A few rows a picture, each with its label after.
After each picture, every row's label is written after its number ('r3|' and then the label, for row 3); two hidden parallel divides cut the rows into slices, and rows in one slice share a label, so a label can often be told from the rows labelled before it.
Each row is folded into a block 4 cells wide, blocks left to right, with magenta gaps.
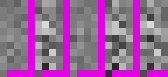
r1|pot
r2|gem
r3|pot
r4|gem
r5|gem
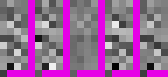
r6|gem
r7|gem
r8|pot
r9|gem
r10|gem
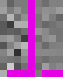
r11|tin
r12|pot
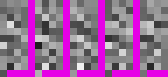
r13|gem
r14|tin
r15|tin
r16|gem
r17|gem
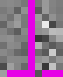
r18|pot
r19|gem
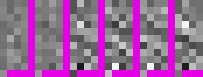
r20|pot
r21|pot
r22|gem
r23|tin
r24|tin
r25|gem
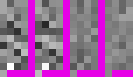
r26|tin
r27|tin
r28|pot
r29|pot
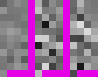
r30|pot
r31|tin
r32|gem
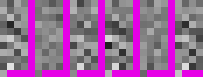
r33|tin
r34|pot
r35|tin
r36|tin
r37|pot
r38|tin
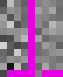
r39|gem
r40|pot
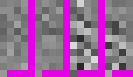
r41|pot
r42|pot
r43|gem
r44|tin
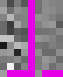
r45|tin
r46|pot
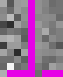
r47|tin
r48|pot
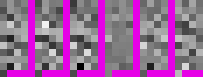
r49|gem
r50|gem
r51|gem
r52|pot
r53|gem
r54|tin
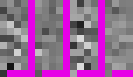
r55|gem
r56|pot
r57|tin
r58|pot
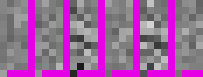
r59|pot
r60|pot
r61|gem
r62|pot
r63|gem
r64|pot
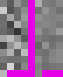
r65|tin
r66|pot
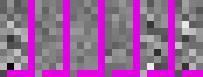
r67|gem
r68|pot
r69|pot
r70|pot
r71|tin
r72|gem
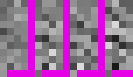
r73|pot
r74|gem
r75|tin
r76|gem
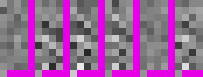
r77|pot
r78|tin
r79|tin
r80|tin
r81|pot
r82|tin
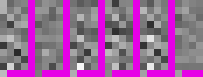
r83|tin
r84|pot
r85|tin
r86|tin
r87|tin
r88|pot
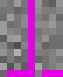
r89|pot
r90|pot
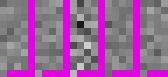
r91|pot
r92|pot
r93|tin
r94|pot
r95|pot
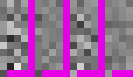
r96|gem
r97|pot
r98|tin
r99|pot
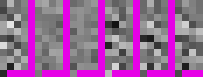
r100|gem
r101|pot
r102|pot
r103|tin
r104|gem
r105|gem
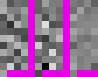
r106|tin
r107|gem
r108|pot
